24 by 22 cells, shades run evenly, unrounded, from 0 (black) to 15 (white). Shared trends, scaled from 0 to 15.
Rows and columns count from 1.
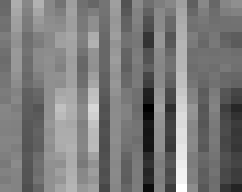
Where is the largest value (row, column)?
24, 17
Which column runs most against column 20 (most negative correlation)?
13
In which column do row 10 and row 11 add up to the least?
14
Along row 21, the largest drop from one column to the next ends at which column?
18
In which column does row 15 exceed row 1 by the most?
9
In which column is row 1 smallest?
12
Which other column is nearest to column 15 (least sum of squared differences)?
5
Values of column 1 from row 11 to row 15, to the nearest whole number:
7 7 7 8 8
